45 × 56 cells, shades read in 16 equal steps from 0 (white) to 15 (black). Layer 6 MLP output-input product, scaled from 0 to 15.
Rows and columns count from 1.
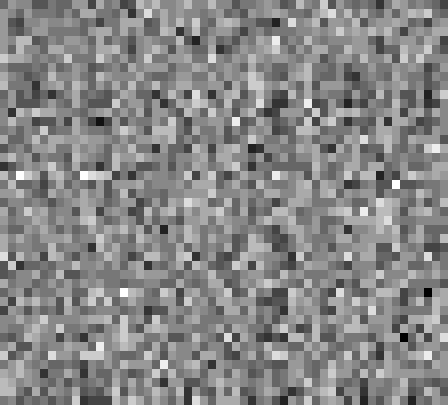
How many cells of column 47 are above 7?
15
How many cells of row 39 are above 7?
20
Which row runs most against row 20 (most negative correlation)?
45
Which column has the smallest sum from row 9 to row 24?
39
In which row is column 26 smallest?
12
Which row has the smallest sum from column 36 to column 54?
24
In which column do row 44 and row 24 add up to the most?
13
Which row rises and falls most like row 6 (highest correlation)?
29
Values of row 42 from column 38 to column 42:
5 8 9 6 3
